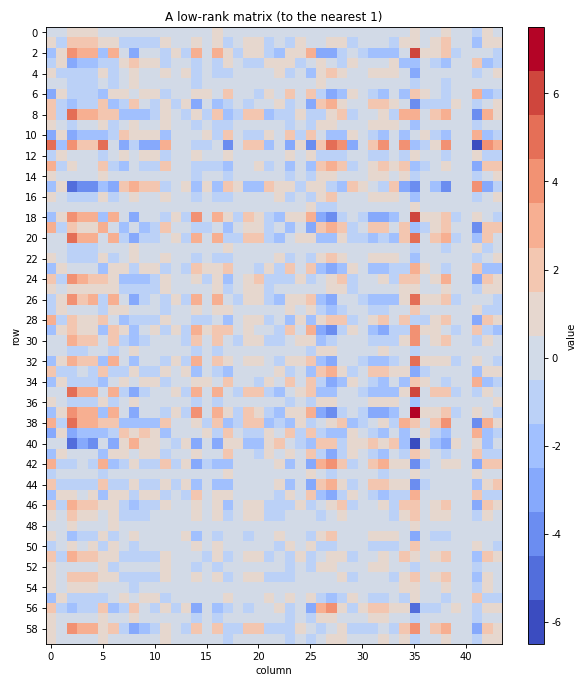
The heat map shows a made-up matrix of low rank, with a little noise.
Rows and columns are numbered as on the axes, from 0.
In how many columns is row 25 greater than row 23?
20
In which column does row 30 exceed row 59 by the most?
35
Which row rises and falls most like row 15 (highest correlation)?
3
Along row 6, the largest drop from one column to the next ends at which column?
42
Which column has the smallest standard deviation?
40
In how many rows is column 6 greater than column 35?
22
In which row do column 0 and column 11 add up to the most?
11
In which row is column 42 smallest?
15
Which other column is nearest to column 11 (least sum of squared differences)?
43
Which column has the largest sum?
2
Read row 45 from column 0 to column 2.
-2 1 1
